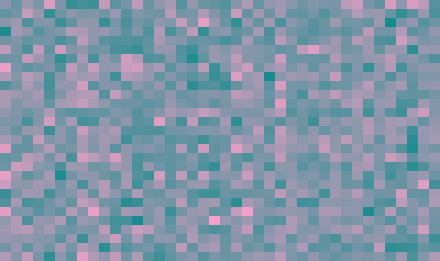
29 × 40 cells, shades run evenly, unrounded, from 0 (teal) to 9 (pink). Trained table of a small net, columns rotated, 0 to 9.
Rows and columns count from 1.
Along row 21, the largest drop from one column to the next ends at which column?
40
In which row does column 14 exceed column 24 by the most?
26
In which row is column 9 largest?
24
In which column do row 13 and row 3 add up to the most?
19
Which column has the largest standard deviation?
1
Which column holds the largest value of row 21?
39
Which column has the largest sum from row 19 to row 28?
23
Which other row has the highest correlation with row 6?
16
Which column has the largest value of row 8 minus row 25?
13
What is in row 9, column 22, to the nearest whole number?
8
